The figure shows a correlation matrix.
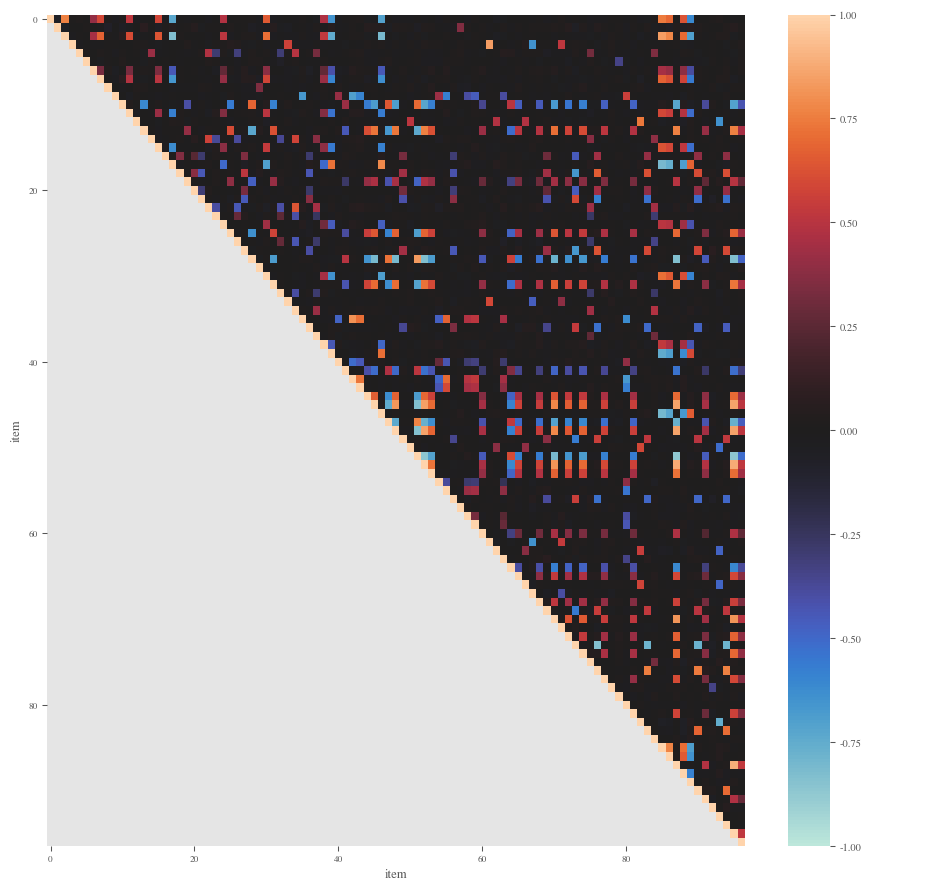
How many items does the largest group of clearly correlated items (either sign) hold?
27
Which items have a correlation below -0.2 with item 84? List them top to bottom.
23, 26, 32
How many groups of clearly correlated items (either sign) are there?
11
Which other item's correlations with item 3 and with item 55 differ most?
61
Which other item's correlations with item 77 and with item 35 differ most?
42
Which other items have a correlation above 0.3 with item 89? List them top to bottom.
17, 39, 46
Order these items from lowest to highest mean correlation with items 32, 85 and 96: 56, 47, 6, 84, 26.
47, 84, 56, 26, 6
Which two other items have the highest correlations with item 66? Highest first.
82, 12
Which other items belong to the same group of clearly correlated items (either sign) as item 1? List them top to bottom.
57
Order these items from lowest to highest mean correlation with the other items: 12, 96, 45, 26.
26, 12, 96, 45
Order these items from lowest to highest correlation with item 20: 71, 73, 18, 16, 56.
73, 56, 71, 16, 18
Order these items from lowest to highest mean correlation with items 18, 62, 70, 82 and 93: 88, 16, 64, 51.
51, 64, 88, 16
